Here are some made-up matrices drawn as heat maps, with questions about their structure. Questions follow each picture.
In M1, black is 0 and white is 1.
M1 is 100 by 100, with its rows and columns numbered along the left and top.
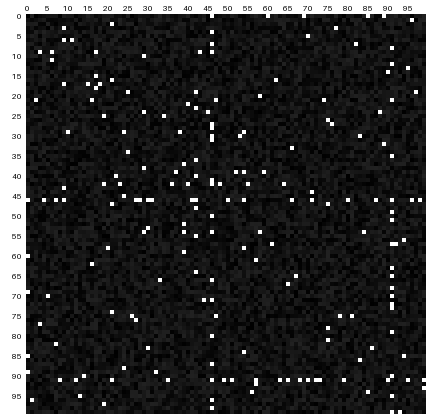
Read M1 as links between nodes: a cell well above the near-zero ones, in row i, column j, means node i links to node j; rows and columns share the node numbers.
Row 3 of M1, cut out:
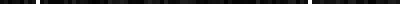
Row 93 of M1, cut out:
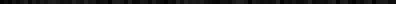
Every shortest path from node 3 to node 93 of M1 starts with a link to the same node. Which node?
node 9
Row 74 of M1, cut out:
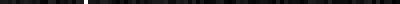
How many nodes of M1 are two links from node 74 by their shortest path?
4
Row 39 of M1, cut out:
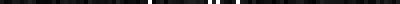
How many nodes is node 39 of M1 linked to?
4
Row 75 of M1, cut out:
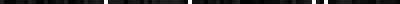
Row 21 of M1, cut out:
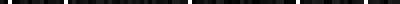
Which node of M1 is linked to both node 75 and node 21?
node 47
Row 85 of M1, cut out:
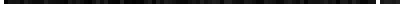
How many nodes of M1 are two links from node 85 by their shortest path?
5
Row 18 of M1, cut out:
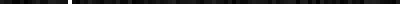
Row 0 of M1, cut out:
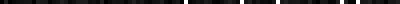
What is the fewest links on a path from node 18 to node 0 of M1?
4
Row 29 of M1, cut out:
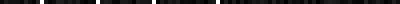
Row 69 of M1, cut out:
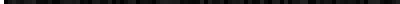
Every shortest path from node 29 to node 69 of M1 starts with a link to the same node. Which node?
node 54
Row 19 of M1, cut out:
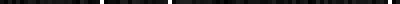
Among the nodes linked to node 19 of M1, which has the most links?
node 42
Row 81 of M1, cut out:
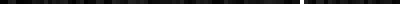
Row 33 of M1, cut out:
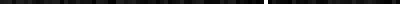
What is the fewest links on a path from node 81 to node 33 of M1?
7
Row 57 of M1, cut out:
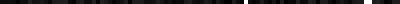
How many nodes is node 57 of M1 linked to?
3
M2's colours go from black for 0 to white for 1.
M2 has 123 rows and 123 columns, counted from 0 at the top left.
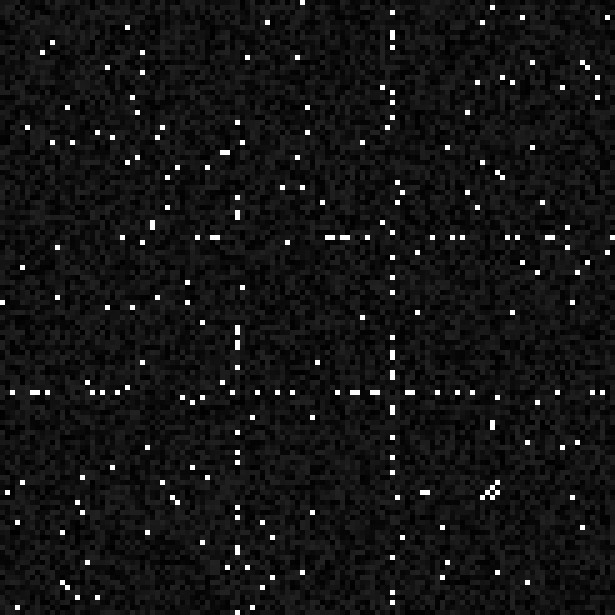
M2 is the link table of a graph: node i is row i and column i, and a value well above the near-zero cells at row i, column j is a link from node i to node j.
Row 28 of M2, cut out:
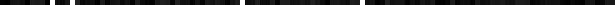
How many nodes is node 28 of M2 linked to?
4
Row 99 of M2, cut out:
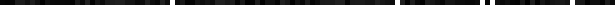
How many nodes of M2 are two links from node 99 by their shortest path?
9
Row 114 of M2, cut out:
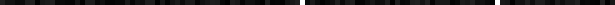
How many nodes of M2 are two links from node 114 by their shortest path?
6
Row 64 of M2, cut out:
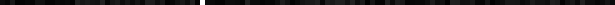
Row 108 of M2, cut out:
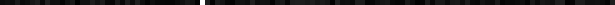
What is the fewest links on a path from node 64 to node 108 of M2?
2
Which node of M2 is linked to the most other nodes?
node 78
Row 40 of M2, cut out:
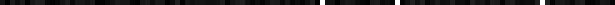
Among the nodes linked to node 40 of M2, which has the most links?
node 79
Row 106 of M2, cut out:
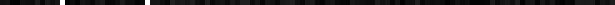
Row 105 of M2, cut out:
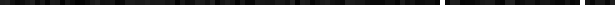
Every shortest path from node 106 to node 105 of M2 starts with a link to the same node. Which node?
node 12
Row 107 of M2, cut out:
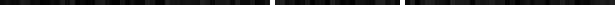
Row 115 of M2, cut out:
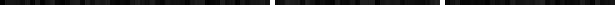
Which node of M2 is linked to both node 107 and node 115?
node 54
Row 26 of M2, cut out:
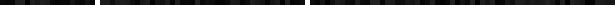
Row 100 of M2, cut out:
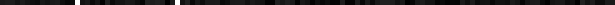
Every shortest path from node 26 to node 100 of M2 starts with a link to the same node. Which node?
node 19
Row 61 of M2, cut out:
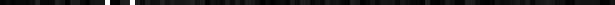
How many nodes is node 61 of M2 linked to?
2
